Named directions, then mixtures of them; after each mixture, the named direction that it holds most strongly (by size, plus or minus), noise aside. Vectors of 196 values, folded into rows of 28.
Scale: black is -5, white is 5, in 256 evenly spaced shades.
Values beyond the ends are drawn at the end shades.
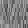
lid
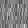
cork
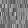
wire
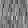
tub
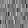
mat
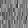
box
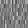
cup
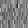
box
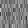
wire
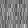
cork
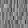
cup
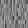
cup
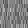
cork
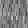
tub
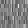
cup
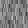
tub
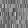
wire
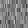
mat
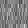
cork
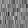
mat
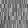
wire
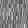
cork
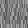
lid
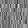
cork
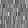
mat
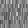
cup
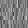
box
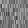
wire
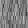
tub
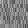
lid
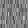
mat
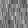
tub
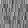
lid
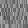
lid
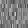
wire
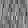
tub
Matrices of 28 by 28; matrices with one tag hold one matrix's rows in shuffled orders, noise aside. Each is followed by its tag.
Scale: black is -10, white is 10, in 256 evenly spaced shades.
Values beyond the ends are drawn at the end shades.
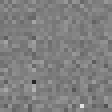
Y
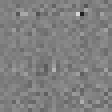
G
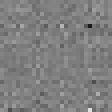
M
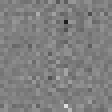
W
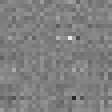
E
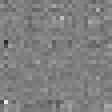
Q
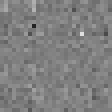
Y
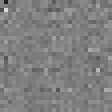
Q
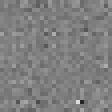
G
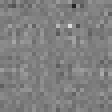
E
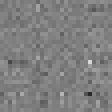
M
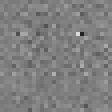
G
